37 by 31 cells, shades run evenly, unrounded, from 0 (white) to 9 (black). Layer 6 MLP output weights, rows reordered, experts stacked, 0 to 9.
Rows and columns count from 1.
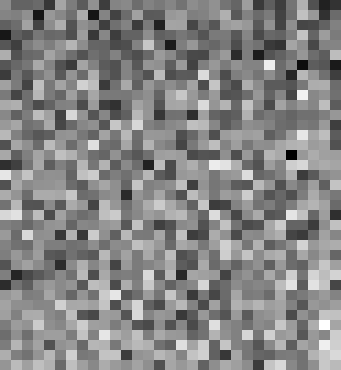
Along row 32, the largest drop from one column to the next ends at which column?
13
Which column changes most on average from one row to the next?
28
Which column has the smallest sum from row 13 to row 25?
30
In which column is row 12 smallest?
7
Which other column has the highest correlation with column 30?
26
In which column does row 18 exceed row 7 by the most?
25
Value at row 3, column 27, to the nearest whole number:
4
